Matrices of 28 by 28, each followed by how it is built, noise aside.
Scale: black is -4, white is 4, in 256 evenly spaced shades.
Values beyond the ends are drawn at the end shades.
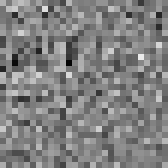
low rank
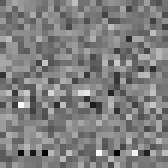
uneven rows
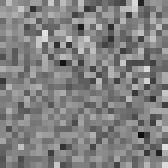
upper triangular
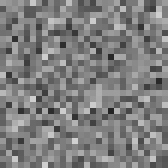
noise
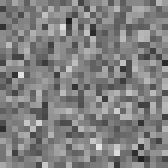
noise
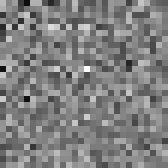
low rank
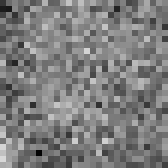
smooth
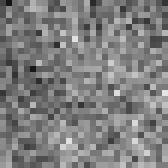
smooth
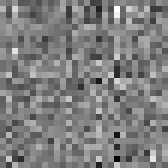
low rank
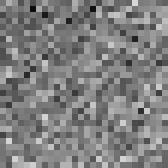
Hankel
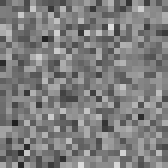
noise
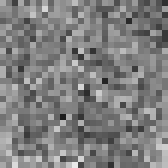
smooth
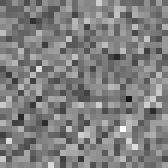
Hankel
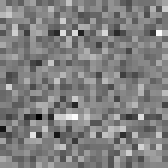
uneven rows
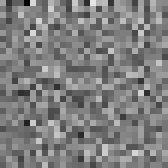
low rank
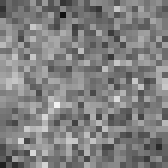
smooth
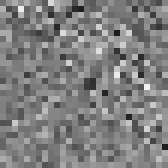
upper triangular
